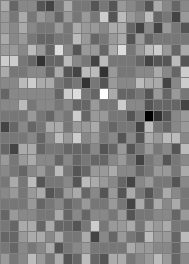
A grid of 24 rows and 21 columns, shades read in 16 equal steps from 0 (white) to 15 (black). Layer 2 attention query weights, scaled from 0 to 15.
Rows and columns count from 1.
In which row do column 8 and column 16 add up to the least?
9
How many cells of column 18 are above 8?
5
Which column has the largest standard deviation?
17
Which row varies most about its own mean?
6
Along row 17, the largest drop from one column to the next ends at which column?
10
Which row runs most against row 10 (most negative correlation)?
13
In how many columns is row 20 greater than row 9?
10
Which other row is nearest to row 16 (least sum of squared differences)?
20
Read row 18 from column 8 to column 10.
6 5 9
